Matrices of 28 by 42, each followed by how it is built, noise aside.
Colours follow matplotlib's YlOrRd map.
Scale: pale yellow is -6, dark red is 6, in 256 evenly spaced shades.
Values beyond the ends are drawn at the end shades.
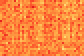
blocks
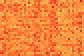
blocks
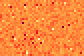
sparse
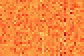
uneven columns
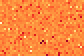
sparse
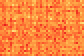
blocks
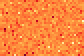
sparse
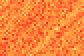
Hankel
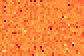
sparse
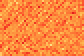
Hankel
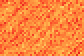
Hankel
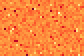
sparse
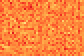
blocks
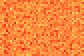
repeating rows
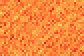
Hankel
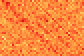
Toeplitz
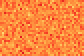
repeating rows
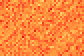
Hankel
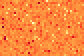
sparse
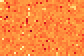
sparse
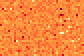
sparse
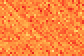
Toeplitz
